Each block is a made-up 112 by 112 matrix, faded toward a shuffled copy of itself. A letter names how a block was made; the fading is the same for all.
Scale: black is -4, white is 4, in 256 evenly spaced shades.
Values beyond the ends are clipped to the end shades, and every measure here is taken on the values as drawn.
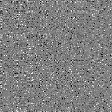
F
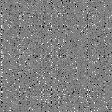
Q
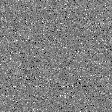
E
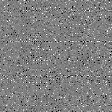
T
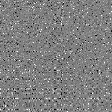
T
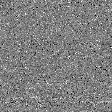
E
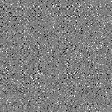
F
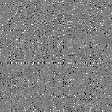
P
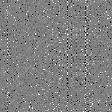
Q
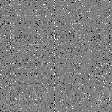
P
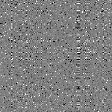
P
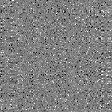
F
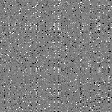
Q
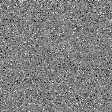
E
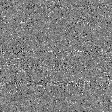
E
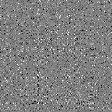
F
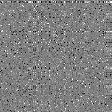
P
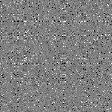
T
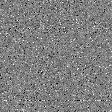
E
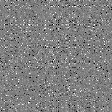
T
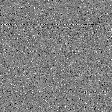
E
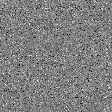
E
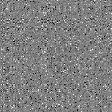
F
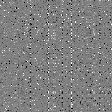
Q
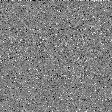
E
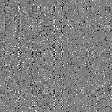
P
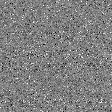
E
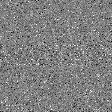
E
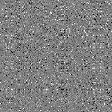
F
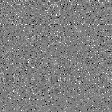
T
